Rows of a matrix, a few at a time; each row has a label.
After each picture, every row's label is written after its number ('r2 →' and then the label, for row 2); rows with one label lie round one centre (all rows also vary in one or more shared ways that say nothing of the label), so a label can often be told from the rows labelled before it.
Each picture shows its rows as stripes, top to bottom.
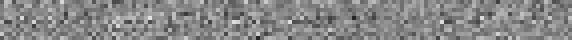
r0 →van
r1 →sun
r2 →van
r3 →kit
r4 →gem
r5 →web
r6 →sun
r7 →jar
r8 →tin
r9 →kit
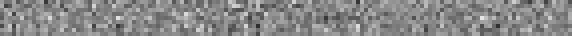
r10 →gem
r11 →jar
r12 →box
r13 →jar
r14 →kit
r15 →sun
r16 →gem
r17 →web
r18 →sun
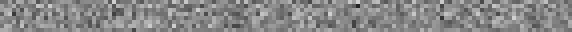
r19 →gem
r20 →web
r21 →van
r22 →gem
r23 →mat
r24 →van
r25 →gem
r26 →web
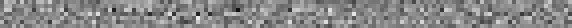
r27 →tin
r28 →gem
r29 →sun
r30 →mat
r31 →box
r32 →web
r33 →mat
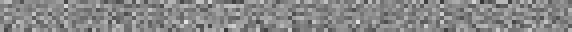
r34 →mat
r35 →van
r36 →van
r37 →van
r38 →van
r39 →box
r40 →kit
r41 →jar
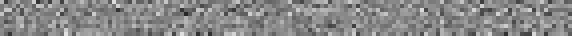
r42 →gem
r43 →sun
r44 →van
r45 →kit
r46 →jar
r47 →kit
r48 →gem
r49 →web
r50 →box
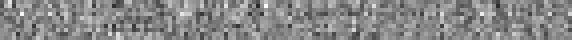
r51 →gem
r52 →van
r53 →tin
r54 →van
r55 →box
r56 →sun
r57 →sun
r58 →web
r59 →sun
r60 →kit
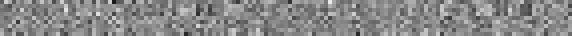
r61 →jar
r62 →kit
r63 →gem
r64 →gem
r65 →web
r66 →gem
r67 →jar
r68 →jar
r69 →web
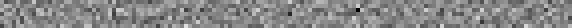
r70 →mat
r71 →van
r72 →web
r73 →jar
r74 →van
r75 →box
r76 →box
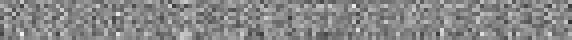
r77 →tin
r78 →kit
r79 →gem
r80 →sun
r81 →van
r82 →kit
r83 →box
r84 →web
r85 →kit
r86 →box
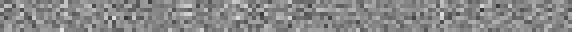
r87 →web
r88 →web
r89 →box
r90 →sun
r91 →van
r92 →jar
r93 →sun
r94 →mat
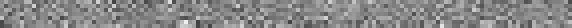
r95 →box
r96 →sun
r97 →gem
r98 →box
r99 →tin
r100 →jar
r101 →sun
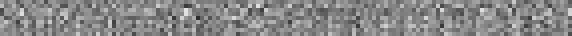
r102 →gem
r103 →van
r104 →web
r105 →jar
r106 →jar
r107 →tin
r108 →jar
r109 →van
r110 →kit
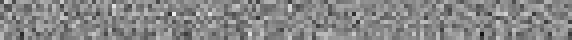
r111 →kit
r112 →sun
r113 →kit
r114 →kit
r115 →sun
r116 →kit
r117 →box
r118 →tin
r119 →sun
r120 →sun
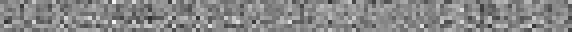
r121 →gem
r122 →sun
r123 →box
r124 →kit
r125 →mat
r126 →gem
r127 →kit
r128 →sun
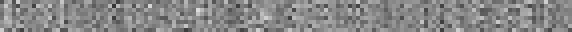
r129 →jar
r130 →mat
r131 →web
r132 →box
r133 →van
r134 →jar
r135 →web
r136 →mat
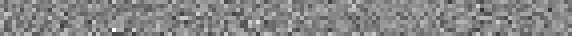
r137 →gem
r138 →kit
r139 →gem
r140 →tin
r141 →box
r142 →jar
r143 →gem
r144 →box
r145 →van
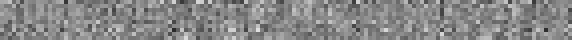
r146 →mat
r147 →van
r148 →mat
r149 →mat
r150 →van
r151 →box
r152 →jar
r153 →jar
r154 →sun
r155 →mat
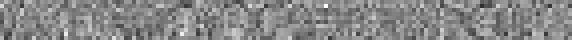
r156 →box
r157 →web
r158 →box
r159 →tin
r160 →jar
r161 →sun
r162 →mat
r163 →mat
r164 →web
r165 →tin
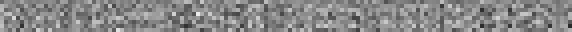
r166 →mat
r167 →jar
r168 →jar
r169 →web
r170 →tin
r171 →jar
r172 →kit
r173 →box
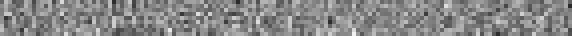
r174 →mat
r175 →kit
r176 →web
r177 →web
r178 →gem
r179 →gem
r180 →mat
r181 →van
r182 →van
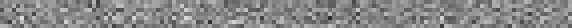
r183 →box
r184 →web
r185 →tin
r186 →sun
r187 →gem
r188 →van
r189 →mat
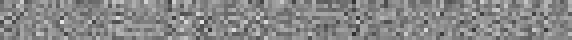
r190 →kit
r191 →van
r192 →jar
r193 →van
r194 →tin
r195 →mat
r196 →sun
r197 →box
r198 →jar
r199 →gem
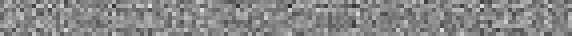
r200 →gem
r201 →jar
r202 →mat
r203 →van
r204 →tin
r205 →mat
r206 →mat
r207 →box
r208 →kit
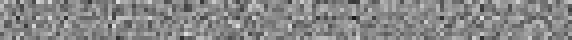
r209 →kit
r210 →tin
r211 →box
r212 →sun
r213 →mat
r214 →kit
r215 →mat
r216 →mat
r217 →gem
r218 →kit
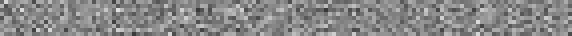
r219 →kit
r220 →tin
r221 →kit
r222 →van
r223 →tin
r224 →gem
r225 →tin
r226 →box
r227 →mat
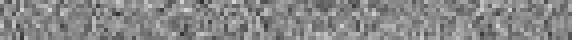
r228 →web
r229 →sun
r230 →van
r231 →van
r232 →jar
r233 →web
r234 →tin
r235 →sun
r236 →kit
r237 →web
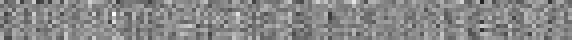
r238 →box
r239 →sun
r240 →web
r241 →tin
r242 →tin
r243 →kit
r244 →gem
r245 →box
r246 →web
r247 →web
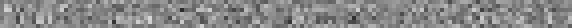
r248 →kit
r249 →web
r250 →kit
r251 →tin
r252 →gem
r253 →jar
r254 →web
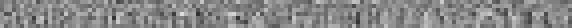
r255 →van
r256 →kit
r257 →gem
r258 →jar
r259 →kit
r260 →gem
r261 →van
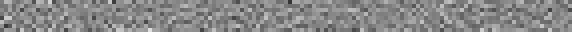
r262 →tin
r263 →jar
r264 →gem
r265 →van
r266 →gem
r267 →box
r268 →mat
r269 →gem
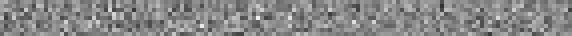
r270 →web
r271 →jar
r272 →gem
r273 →tin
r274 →mat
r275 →box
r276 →mat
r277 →gem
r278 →kit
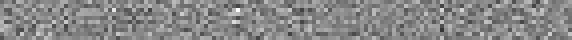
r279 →kit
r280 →kit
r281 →tin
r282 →jar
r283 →mat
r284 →mat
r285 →tin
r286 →mat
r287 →tin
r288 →van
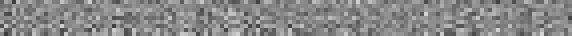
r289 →box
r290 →gem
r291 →kit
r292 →mat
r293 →van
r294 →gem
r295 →box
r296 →van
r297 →gem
